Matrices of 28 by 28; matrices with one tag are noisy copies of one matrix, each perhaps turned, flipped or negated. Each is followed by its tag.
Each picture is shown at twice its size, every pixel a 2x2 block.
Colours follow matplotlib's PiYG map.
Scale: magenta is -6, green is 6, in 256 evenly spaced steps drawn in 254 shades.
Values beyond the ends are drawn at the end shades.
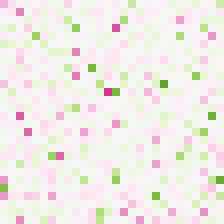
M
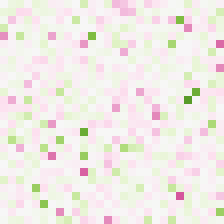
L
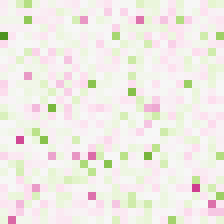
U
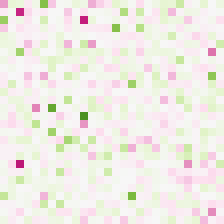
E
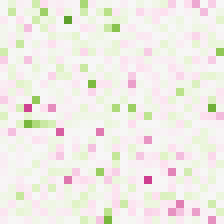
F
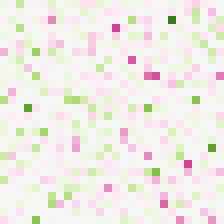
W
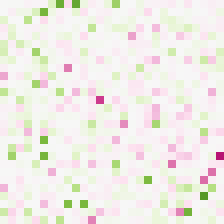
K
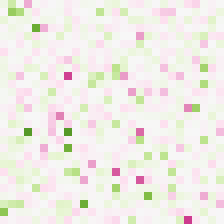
U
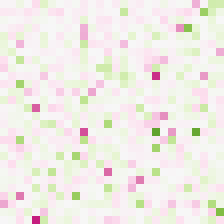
U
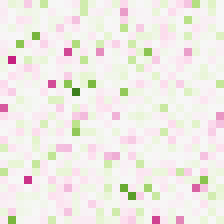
L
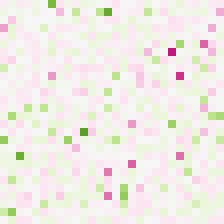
F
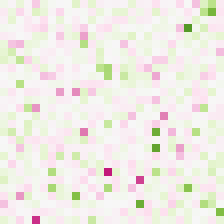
U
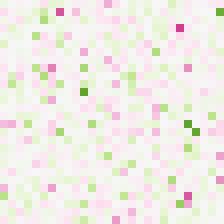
L
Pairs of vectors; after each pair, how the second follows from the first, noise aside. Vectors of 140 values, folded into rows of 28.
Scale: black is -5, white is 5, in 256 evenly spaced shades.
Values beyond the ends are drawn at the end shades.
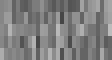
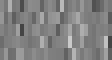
wrapped around, partly zeroed.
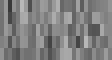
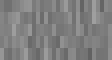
wrapped around, shrunk.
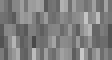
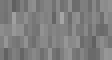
wrapped around, shrunk.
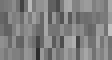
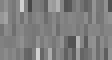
negated, partly zeroed.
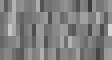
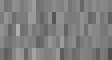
wrapped around, shrunk.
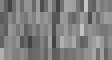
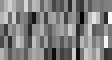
wrapped around, scaled up.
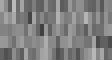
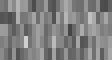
reversed.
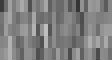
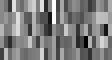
wrapped around, scaled up.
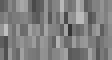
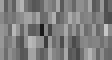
reversed.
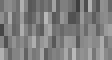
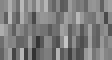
reversed.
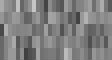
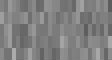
wrapped around, shrunk.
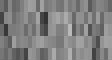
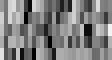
wrapped around, scaled up.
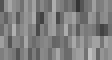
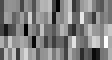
wrapped around, scaled up.
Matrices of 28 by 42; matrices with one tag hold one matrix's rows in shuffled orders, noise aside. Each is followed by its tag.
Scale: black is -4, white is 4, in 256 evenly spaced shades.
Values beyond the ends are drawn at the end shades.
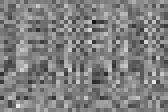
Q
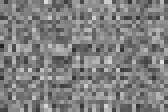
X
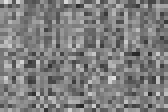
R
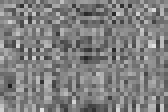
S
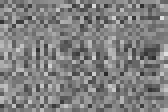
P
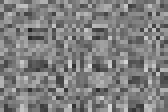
Q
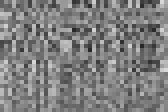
P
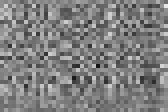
P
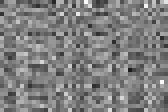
Q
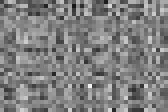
Q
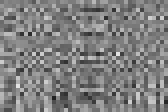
S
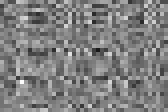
Q
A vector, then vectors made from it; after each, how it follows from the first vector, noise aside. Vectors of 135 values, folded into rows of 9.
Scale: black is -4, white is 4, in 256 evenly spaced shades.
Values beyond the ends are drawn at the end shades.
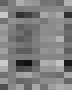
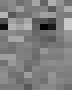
reversed, partly zeroed.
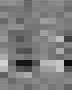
partly zeroed.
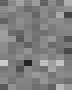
partly zeroed.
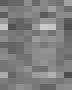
reversed, negated, shrunk.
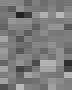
partly zeroed.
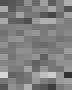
reversed, negated, partly zeroed.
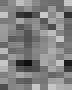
copied.
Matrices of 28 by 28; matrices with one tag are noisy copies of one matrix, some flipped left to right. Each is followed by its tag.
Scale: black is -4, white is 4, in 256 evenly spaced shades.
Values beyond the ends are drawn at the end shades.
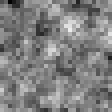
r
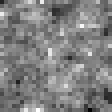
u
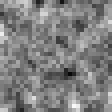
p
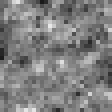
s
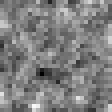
p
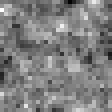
s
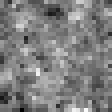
u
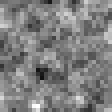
p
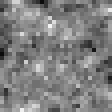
s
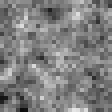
u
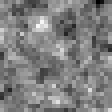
r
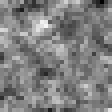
r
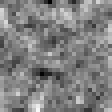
p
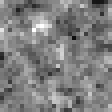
r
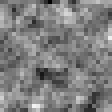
p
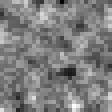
p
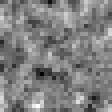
p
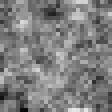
u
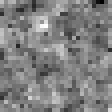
r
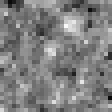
r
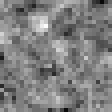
r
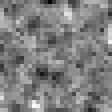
p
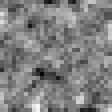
p
